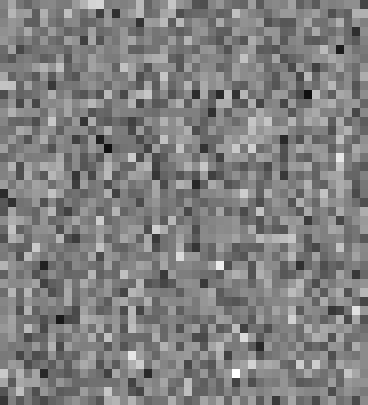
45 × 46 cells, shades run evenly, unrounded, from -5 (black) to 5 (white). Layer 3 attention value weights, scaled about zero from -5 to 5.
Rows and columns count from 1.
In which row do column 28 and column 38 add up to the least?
11
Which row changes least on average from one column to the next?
7
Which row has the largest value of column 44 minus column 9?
42
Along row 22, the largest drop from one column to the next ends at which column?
15
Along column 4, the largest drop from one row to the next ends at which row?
38
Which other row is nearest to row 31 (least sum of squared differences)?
4
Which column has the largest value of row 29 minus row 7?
23
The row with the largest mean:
41
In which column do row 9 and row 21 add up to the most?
39
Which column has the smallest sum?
25
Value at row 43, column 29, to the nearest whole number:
1
